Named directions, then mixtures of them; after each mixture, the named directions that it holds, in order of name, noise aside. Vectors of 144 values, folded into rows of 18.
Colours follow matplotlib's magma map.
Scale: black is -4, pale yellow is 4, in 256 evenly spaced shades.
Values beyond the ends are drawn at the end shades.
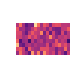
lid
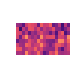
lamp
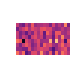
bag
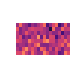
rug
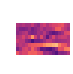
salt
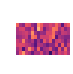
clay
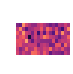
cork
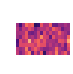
lamp, lid.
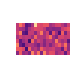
lid.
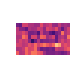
cork, lamp, salt.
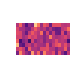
lid.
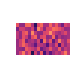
clay, lid.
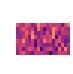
clay.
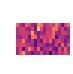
clay.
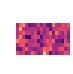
cork, lamp, rug.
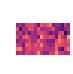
lamp.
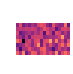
bag, rug.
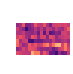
cork, lid, salt.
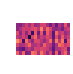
bag, cork.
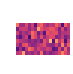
bag, clay.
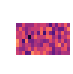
bag, cork, lid.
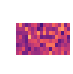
clay, cork, lamp.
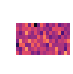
lid, rug.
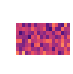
bag, rug.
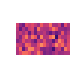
clay, lamp, salt.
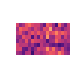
rug, salt.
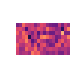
cork, lamp.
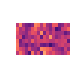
lid, rug, salt.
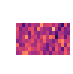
clay, lamp, rug.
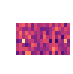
bag.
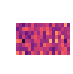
bag.
